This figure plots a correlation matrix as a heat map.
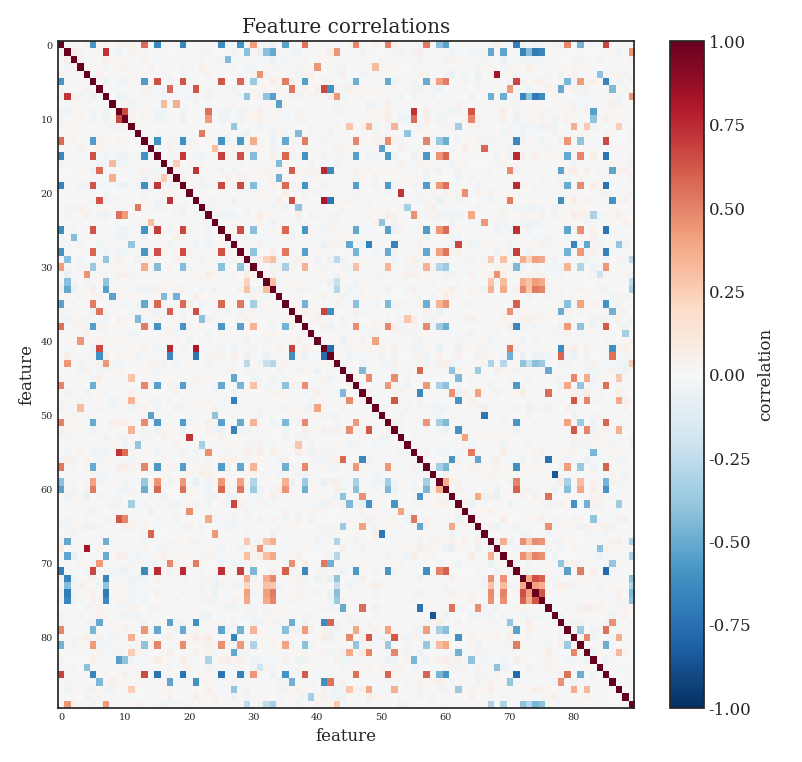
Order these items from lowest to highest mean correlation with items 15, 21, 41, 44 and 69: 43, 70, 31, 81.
43, 31, 81, 70
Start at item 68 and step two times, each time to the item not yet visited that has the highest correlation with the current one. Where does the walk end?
31
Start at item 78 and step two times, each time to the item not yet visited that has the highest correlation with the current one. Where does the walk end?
86
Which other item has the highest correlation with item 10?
9
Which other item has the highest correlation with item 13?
85
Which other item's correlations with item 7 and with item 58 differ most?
77
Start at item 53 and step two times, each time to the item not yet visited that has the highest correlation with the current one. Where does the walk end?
63
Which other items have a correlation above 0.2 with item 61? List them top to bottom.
47, 65, 76
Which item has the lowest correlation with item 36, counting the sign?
42
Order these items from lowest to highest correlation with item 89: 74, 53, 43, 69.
74, 69, 53, 43
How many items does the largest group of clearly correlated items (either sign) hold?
19
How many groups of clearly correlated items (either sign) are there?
15
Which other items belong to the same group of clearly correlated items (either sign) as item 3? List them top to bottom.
40, 49
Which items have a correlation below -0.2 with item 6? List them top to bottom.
42, 78, 86
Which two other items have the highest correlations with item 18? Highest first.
8, 16
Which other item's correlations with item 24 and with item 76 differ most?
56
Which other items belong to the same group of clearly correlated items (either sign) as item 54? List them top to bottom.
12, 22, 37
